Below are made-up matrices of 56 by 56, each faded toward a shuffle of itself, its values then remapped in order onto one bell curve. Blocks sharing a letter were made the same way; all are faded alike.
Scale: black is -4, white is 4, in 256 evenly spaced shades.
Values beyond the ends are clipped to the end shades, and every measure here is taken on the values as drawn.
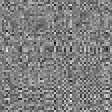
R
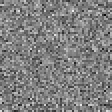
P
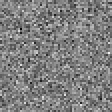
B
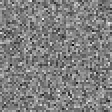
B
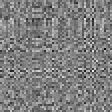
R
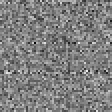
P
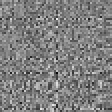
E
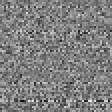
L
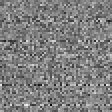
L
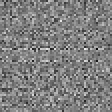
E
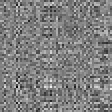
R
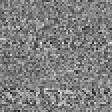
L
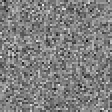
B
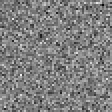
B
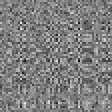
R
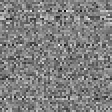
L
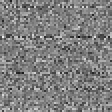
L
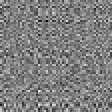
R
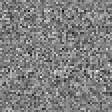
P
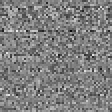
L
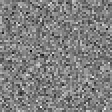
B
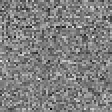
L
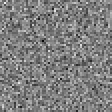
B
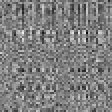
R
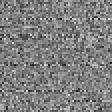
L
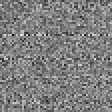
L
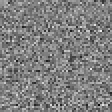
P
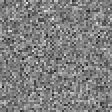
B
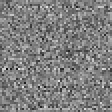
L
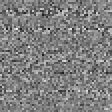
L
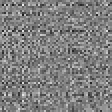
E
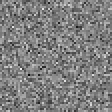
B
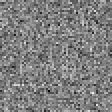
P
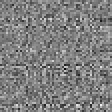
E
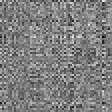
R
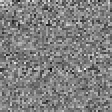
P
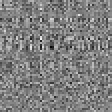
E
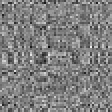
R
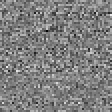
L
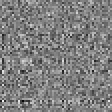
E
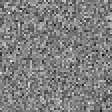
B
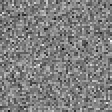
B
